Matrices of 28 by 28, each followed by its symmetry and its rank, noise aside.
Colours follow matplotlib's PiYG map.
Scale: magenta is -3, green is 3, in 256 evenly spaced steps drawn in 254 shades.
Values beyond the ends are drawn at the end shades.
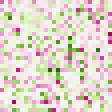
no symmetry, rank eight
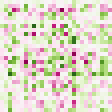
no symmetry, rank four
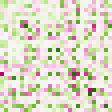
symmetric, rank four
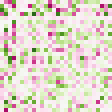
antisymmetric, rank four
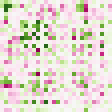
symmetric, rank four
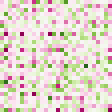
no symmetry, rank eight
